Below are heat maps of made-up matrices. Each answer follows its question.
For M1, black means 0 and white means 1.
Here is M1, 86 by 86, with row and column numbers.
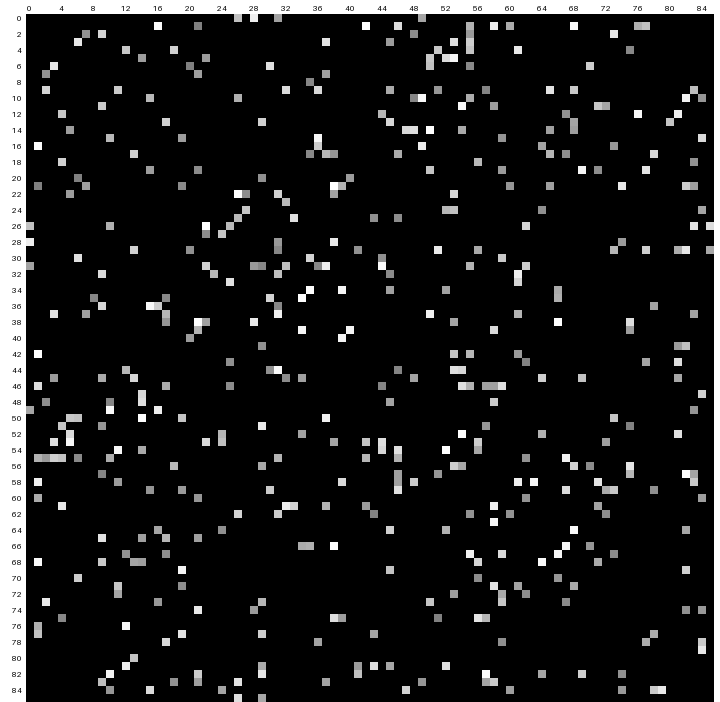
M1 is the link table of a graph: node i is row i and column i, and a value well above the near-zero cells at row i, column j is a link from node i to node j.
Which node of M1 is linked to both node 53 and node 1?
node 42
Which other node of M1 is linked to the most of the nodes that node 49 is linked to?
node 26
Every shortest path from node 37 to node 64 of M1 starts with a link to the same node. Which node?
node 3
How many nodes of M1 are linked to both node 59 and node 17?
3
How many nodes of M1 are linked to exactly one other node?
5
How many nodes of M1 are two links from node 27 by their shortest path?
8
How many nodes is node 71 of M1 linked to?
5
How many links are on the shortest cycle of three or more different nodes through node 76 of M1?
5
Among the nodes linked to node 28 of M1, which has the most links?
node 31
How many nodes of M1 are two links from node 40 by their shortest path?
6
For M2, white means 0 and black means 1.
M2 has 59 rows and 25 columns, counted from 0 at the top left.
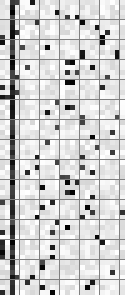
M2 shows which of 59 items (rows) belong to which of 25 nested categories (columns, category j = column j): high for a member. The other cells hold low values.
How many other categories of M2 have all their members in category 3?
2
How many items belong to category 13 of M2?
9
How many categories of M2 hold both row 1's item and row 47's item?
1
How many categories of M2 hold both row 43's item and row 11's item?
2
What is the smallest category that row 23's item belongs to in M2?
23
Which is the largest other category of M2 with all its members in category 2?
0
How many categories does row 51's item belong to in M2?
3
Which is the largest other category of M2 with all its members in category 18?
5
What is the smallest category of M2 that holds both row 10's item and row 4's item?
16
